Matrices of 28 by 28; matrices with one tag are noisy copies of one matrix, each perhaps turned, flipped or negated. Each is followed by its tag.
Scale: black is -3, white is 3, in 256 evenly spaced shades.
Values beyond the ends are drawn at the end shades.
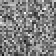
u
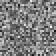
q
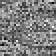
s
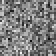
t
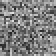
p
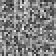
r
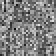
s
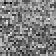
t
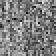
t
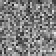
u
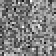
t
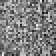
p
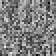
s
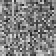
p
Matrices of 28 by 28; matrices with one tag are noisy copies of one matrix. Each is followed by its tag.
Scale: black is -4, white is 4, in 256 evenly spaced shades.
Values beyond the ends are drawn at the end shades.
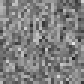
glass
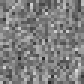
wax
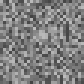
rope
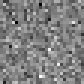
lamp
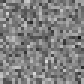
lamp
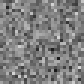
glass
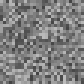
rope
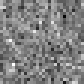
glass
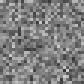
rope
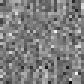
wax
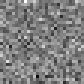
lamp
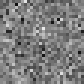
rope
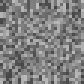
wax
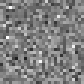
lamp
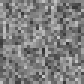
glass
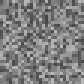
lamp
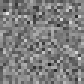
rope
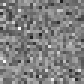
lamp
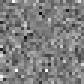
lamp
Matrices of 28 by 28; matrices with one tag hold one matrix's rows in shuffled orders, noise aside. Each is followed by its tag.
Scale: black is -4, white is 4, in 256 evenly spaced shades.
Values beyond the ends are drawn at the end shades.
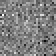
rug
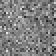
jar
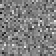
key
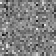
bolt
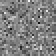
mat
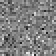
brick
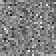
mat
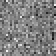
jar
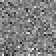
brick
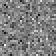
mat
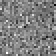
jar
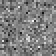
brick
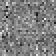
bolt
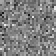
key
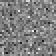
brick
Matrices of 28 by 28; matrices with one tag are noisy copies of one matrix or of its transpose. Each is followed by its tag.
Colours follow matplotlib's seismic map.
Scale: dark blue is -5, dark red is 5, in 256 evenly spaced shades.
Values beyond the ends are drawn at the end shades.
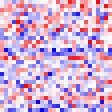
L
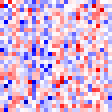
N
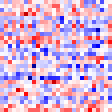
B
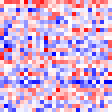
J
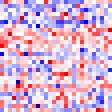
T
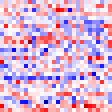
B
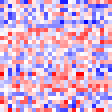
T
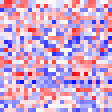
J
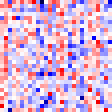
J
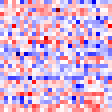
B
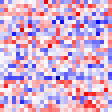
B
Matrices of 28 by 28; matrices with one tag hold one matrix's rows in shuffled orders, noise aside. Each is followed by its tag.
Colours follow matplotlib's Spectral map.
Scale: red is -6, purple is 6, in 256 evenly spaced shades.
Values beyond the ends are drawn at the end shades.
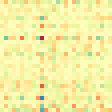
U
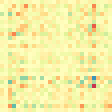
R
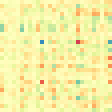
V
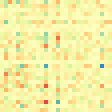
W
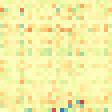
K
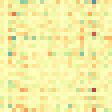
R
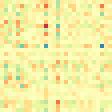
W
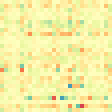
K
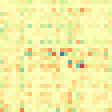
K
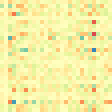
R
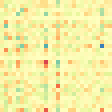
W
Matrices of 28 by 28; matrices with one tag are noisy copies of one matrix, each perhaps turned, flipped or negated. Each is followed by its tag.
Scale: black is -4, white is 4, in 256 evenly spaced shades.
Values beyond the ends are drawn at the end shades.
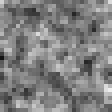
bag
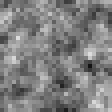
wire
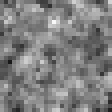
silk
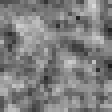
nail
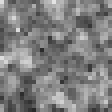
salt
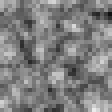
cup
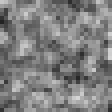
bag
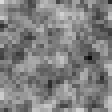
silk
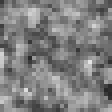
bag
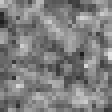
bag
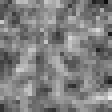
cup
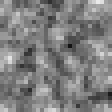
cup
